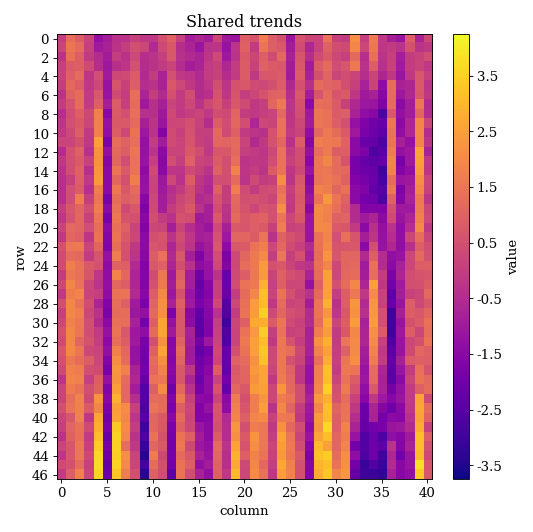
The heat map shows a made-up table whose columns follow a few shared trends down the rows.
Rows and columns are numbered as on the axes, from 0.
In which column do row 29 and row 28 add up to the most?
22
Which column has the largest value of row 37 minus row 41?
34
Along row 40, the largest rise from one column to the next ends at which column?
6
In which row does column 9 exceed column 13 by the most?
1
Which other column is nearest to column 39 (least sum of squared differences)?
4
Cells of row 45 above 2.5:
7
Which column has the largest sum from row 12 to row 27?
29
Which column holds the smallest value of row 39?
9
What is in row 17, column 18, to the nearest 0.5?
0
